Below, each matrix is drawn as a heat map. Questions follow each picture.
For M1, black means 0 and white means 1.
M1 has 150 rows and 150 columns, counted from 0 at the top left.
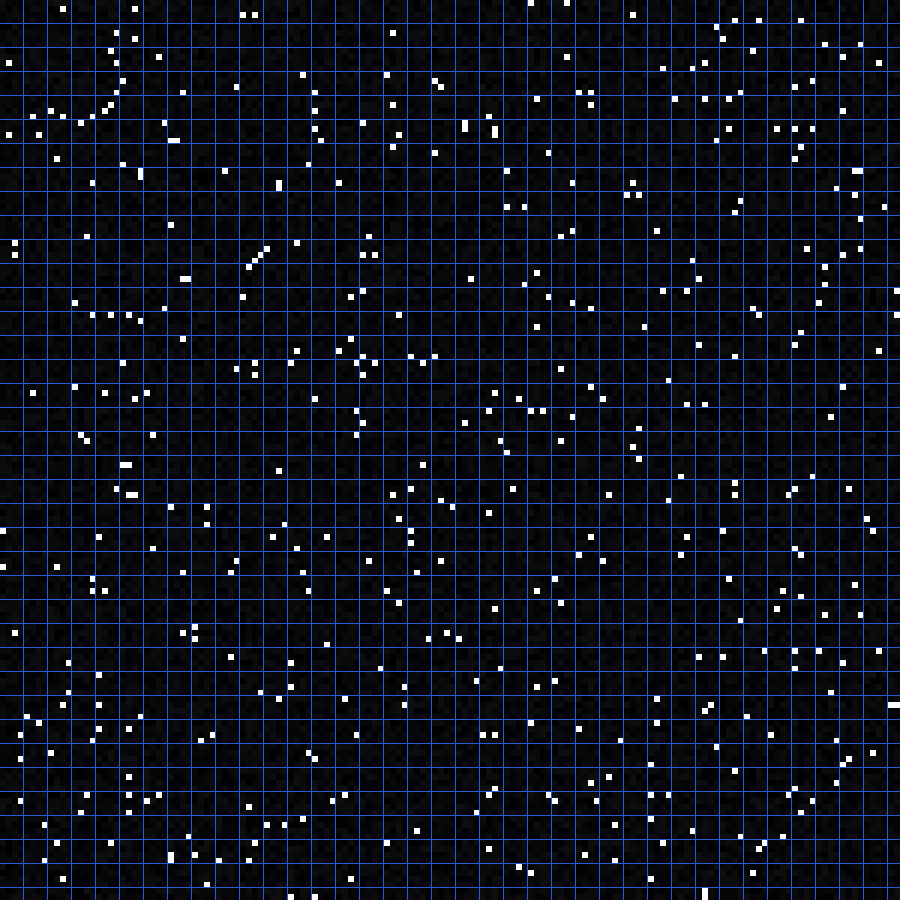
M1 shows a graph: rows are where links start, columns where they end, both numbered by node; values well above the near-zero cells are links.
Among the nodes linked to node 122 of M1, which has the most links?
node 82
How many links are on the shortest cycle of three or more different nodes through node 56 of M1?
7
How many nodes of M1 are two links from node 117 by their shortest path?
9
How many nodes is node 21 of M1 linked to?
7
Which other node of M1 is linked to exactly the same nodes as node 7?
node 102
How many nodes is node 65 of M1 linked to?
4
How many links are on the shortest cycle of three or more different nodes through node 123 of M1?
5
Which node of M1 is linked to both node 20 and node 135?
node 13
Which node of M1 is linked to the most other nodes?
node 132
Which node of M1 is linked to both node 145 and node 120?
node 88
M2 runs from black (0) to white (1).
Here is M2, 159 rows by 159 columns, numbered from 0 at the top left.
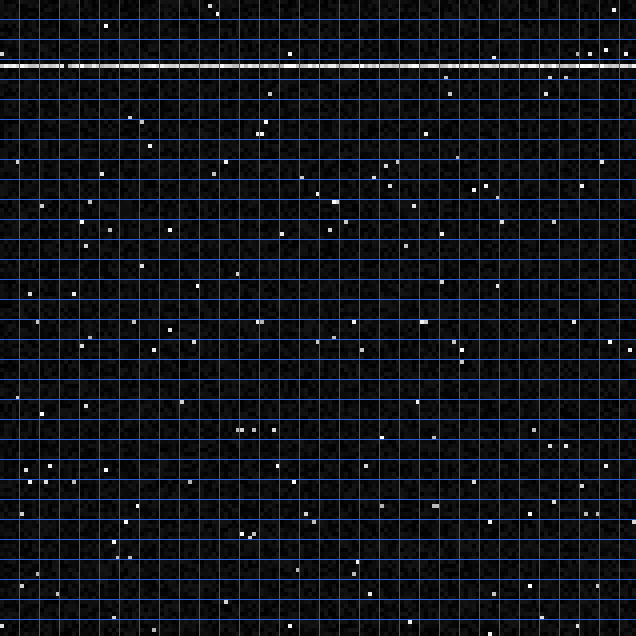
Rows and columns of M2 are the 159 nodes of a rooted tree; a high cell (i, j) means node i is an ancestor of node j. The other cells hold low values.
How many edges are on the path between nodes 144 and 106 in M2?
6
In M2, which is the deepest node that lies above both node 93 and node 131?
16
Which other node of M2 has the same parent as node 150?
99
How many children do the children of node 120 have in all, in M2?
3
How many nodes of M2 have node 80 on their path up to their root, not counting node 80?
8
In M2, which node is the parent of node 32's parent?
139
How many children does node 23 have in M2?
3
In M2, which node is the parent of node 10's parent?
51
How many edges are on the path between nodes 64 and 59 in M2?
6
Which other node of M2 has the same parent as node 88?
9
